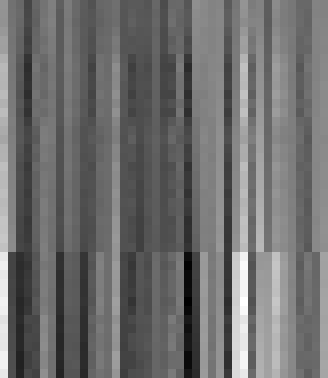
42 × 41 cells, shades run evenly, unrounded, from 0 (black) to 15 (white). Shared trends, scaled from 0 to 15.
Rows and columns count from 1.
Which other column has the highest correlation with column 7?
29
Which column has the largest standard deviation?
30
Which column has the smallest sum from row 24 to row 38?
24
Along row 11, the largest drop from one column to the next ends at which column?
32
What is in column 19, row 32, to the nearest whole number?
5
